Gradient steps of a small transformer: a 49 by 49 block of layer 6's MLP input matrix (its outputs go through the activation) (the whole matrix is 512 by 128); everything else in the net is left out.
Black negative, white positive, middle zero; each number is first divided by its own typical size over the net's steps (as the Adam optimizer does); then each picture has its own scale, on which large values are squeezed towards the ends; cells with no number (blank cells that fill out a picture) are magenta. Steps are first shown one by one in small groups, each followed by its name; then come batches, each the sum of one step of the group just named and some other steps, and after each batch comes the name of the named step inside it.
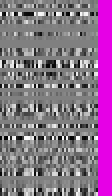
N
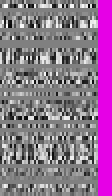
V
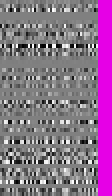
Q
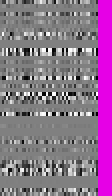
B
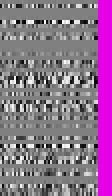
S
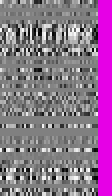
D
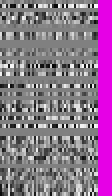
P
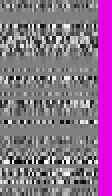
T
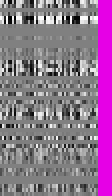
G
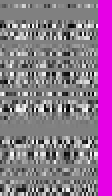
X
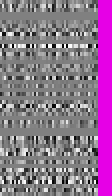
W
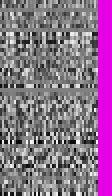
P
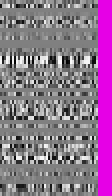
V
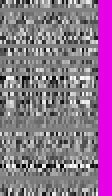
S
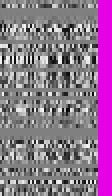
X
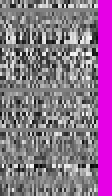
P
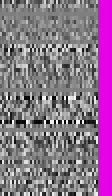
W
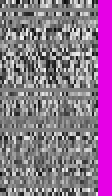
N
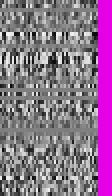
P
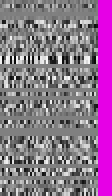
T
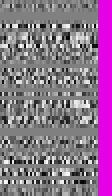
T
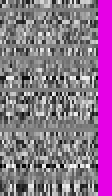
B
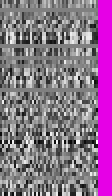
S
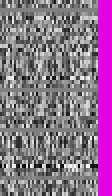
G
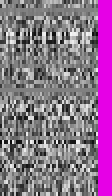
D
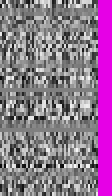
W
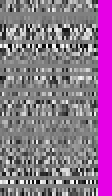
Q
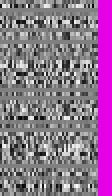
V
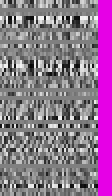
G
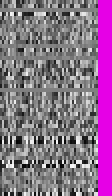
N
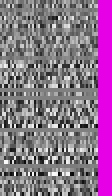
T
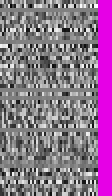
P
